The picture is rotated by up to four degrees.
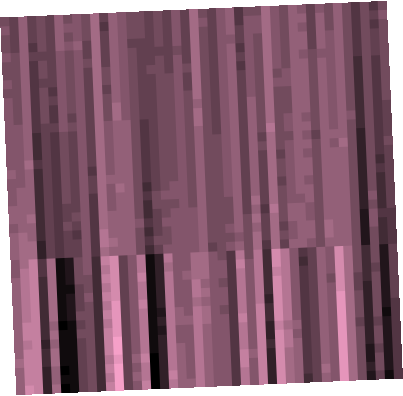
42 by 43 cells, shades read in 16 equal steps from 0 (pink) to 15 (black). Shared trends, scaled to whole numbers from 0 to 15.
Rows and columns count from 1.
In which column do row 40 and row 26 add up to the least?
12
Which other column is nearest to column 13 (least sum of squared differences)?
34
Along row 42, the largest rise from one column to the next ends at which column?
16
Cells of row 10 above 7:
25
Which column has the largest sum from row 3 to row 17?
40
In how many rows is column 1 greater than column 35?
3
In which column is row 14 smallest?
30
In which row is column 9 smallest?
4
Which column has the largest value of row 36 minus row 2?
7
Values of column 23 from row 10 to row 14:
8 8 8 8 8
